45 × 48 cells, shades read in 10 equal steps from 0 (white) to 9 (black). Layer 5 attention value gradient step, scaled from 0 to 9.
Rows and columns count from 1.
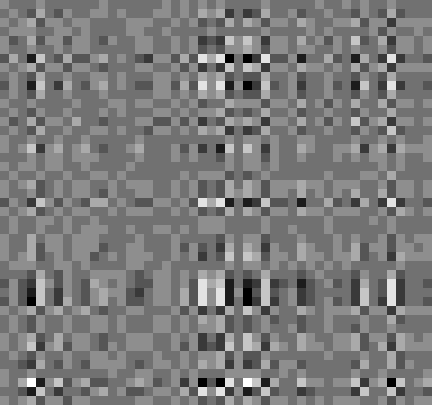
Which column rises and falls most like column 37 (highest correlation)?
2
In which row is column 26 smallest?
43
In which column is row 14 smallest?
40
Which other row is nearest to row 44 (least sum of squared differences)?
33
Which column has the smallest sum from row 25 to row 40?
44
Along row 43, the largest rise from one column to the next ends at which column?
5
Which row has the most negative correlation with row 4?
12
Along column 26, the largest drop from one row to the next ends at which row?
8
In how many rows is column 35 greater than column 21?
20
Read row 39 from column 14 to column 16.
5 4 4
